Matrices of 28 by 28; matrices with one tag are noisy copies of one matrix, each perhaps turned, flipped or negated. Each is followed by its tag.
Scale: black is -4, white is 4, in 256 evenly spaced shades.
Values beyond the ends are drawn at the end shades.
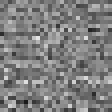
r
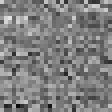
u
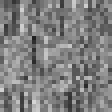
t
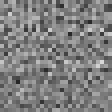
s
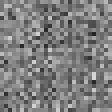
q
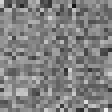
u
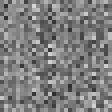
q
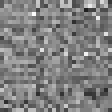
u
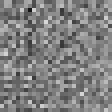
s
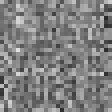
u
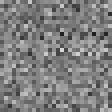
q
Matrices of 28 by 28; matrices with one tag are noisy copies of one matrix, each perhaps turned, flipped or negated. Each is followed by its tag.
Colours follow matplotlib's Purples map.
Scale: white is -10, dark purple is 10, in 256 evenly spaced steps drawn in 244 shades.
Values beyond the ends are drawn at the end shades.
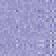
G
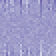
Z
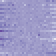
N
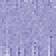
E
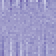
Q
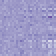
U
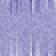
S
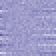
Q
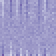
Q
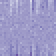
S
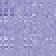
U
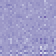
G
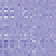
U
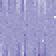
S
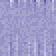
Q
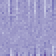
Q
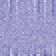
Q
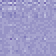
G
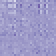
U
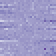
Z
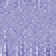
E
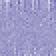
E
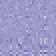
G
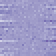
Z
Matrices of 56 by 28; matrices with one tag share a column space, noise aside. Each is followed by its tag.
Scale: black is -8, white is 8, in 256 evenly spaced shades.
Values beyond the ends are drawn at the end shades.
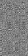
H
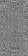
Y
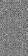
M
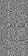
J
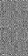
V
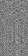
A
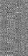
H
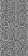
J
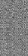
M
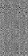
H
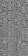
A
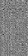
M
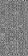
V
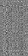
Y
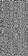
V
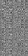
M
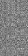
J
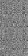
J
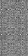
M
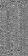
Y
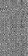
M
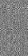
H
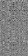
A
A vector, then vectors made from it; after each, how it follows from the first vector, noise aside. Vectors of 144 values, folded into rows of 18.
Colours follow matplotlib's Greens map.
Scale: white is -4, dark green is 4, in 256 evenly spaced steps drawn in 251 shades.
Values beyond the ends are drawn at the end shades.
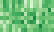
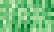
reversed, negated.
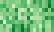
reversed, negated.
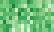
reversed.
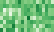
wrapped around.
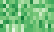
wrapped around.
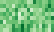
reversed, negated.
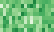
wrapped around.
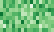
sign-scrambled.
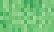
negated, shrunk.
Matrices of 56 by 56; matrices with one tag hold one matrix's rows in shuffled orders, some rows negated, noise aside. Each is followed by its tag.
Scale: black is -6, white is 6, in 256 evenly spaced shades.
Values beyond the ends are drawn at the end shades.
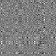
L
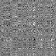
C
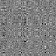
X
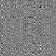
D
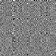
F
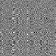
F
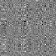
X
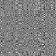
L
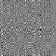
D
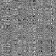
C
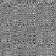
C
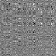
C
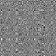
L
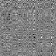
C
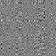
L
